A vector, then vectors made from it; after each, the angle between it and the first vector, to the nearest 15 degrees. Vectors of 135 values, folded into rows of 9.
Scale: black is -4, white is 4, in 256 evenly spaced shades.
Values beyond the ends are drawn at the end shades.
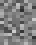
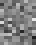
30 degrees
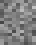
150 degrees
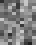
120 degrees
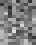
60 degrees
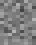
15 degrees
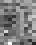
90 degrees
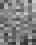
90 degrees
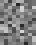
150 degrees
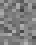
15 degrees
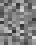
165 degrees
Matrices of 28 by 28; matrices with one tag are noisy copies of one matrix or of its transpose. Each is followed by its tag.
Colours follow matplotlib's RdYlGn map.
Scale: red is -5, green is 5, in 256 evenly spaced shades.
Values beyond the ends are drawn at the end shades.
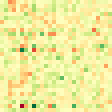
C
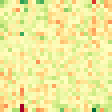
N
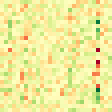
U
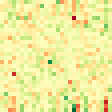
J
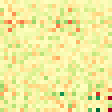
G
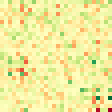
G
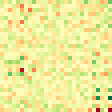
G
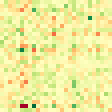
C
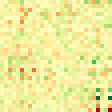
G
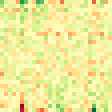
N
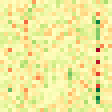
U
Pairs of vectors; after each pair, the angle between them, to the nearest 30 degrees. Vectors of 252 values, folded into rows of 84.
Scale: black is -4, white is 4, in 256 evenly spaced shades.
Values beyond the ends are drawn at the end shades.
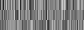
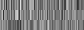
150 degrees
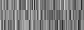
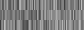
150 degrees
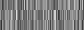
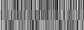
90 degrees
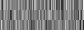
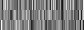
30 degrees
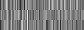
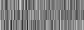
150 degrees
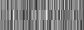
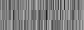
150 degrees
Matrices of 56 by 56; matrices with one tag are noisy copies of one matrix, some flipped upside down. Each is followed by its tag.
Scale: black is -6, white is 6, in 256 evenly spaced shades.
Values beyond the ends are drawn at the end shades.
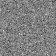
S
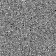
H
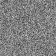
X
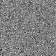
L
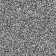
S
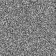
S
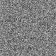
H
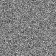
H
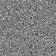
H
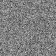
L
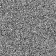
H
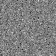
L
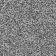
L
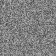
L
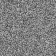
S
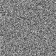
H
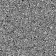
H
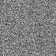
L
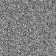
S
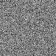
L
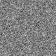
X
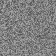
L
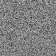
H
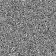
H
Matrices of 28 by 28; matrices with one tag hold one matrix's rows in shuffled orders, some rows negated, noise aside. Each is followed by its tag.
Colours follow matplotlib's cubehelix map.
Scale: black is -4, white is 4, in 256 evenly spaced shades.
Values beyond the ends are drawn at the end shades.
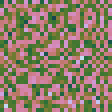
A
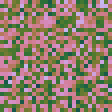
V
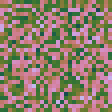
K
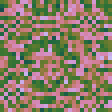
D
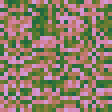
D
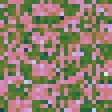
D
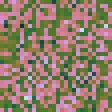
V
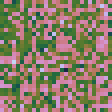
V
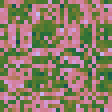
D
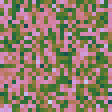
V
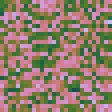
D
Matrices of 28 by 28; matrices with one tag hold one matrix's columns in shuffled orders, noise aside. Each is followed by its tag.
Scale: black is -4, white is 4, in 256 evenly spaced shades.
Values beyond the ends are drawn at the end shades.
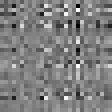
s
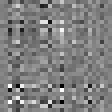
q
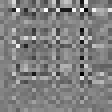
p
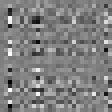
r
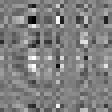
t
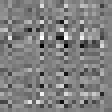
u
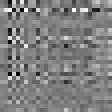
p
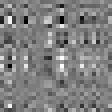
t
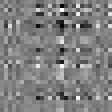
s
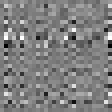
u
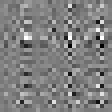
u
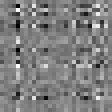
s
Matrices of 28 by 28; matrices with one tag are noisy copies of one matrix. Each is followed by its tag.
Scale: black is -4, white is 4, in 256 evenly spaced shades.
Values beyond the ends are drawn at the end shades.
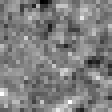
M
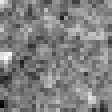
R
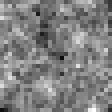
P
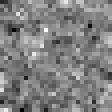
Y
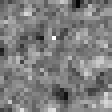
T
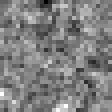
M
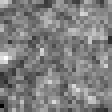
R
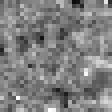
T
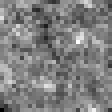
P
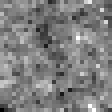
P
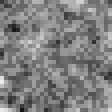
Y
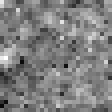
R
